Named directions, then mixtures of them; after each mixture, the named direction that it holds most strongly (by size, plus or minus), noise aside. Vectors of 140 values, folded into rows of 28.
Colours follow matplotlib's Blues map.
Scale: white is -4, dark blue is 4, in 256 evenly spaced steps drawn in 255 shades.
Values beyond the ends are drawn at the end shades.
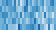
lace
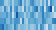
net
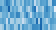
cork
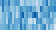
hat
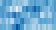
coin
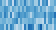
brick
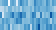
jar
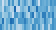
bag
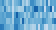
net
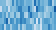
cork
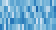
cork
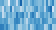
net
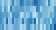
hat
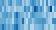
net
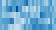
coin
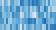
hat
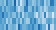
lace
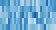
hat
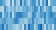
brick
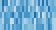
bag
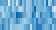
jar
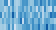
net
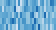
lace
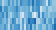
hat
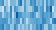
net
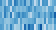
brick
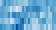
coin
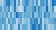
cork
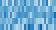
brick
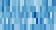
hat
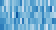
net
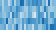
hat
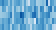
hat
